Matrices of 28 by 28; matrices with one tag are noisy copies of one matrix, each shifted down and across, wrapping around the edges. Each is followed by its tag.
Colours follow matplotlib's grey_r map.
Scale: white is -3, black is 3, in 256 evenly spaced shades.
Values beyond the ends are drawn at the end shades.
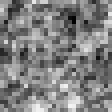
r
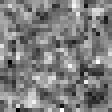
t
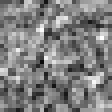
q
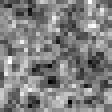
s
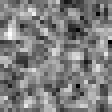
t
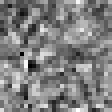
q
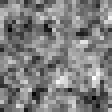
r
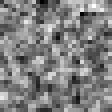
t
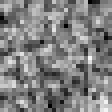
t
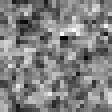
t
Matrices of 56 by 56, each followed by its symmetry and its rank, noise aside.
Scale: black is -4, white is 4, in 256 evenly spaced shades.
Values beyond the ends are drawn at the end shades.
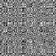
antisymmetric, rank four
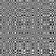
antisymmetric, rank two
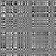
antisymmetric, rank two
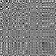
symmetric, rank three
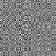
no symmetry, rank three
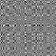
no symmetry, rank three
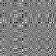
symmetric, rank two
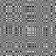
symmetric, rank two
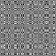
antisymmetric, rank two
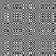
antisymmetric, rank two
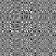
symmetric, rank three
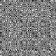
symmetric, rank four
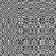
no symmetry, rank three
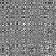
symmetric, rank four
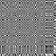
symmetric, rank two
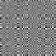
no symmetry, rank two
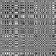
symmetric, rank two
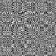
antisymmetric, rank four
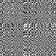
symmetric, rank two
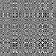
symmetric, rank two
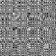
symmetric, rank four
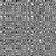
no symmetry, rank four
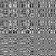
no symmetry, rank three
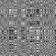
no symmetry, rank three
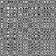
symmetric, rank three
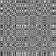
no symmetry, rank two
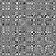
symmetric, rank three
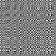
symmetric, rank two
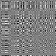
antisymmetric, rank two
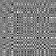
no symmetry, rank two
